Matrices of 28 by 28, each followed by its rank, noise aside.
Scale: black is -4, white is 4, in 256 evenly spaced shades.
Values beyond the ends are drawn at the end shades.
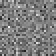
six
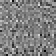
six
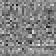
six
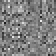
six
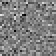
eight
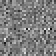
six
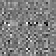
four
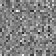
six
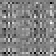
two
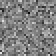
eight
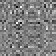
four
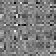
four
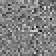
eight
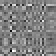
two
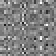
three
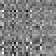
three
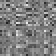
three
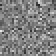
eight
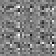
two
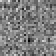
six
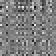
three
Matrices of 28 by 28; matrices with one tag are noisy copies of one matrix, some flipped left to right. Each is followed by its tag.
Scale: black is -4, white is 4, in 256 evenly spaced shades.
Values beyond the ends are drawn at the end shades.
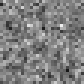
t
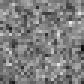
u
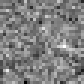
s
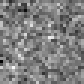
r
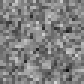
t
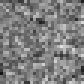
s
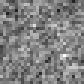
r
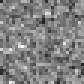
s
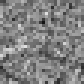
s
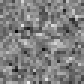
t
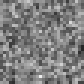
u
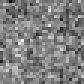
r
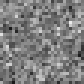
u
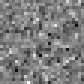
t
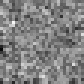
u
